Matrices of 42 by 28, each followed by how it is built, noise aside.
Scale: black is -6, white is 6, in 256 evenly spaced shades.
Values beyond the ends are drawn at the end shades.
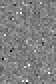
sparse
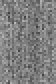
blocks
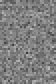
blocks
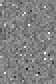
sparse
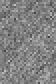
Hankel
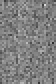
blocks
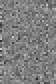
uneven columns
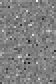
sparse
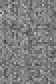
blocks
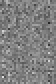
uneven columns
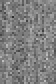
blocks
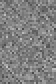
Toeplitz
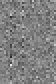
uneven columns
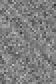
Toeplitz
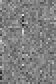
uneven columns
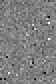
sparse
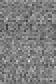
repeating columns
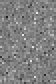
sparse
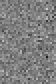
uneven columns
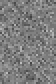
Toeplitz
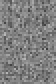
blocks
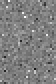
sparse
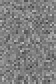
blocks
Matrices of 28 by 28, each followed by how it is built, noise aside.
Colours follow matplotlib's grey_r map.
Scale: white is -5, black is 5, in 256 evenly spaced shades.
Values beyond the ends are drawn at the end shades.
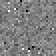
sparse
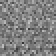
repeating columns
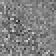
lower triangular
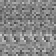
repeating columns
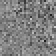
upper triangular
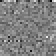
uneven rows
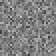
repeating rows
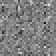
uneven columns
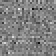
uneven rows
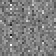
uneven columns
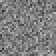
noise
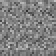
repeating columns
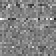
uneven rows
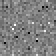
sparse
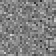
repeating rows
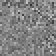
upper triangular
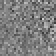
upper triangular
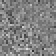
lower triangular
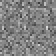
repeating columns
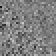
lower triangular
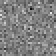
uneven columns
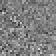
lower triangular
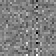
uneven columns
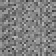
repeating rows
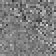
upper triangular
